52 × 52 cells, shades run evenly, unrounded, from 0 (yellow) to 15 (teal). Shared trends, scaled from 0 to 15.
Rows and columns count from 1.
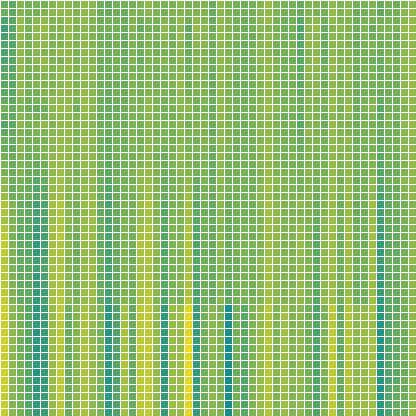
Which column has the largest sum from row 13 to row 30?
48
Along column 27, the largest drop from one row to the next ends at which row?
39
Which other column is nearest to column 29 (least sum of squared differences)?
21
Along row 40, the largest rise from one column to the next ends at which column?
25
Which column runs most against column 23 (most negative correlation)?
31
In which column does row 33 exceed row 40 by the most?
24
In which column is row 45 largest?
29
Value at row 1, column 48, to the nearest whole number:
9
